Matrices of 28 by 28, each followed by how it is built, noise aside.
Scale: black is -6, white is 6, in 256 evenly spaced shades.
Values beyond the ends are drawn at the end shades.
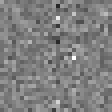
uneven columns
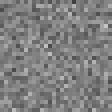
blocks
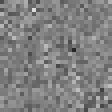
block diagonal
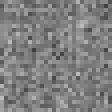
blocks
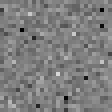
sparse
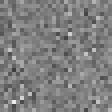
uneven columns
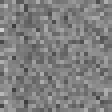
repeating rows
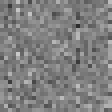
uneven columns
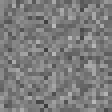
repeating rows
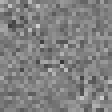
block diagonal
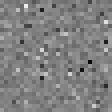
sparse
